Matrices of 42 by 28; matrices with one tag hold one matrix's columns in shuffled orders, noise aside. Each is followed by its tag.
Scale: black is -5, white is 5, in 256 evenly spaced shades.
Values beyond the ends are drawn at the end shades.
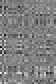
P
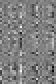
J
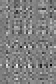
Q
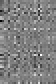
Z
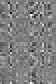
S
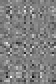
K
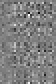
S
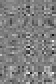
P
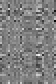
Z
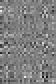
K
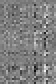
J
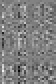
J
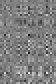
P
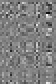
S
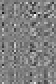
S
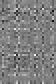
Z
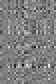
Q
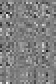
S
